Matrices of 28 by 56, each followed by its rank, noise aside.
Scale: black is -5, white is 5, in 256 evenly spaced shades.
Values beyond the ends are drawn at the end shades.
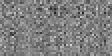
five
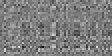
three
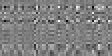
two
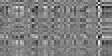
two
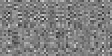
three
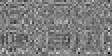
four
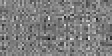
four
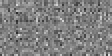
five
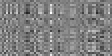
two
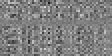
four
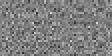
four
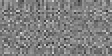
four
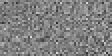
five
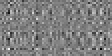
two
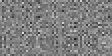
five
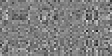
three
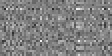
three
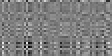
two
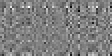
two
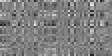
two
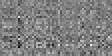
three
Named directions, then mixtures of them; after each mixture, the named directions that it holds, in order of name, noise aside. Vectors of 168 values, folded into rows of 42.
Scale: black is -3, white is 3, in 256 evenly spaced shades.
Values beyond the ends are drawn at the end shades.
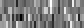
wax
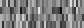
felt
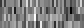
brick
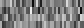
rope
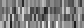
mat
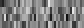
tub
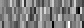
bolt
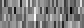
brick.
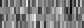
brick, felt.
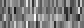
brick, rope.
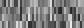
brick, felt, wax.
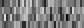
tub.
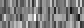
brick, rope, wax.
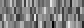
bolt, brick, wax.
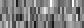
bolt, wax.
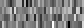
bolt, brick.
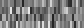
mat, wax.
